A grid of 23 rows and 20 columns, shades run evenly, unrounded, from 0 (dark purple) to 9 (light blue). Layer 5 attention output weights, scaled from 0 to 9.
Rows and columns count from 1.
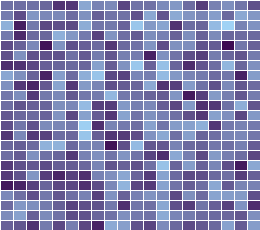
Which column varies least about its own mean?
6
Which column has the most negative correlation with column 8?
19
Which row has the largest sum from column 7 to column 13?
3
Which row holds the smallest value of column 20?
21
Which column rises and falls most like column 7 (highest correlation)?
12
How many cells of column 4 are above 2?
21
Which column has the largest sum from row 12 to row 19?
13
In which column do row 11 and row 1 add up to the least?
16
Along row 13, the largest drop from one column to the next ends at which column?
8
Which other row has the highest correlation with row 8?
17
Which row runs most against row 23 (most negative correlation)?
5
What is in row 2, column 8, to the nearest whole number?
4
